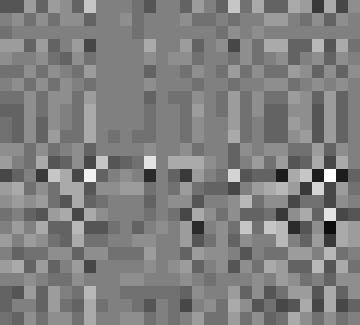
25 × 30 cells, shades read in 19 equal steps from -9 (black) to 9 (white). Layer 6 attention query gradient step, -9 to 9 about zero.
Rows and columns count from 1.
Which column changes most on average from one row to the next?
28
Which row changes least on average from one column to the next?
3
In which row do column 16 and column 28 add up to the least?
18
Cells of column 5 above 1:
6
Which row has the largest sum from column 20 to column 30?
15
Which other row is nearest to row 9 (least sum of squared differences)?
10
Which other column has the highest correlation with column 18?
26
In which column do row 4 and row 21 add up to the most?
27
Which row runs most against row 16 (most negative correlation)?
20
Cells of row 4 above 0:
12
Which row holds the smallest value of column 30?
17
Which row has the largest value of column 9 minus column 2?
13
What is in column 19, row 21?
1
